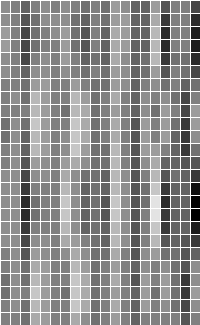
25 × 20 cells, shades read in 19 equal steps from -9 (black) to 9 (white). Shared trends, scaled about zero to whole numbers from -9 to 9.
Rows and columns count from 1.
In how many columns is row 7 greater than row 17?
10
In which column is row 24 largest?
8
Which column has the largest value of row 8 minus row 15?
20
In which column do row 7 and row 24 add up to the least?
19
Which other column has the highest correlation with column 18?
14
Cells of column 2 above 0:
16
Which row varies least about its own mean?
7
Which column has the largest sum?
12
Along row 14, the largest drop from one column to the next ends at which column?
17
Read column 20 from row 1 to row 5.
-4 -6 -7 -7 -6
